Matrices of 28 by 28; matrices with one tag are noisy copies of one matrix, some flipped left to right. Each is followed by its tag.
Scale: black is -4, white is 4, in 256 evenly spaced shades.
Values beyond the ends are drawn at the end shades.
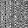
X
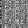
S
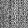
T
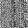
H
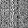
T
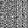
X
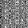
S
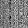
T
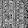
S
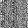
H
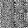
H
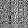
T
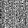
S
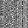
X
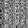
S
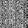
S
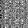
S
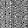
X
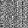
X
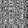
S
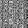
S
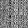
T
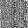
H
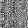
H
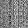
T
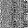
H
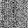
H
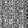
S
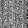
S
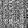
S
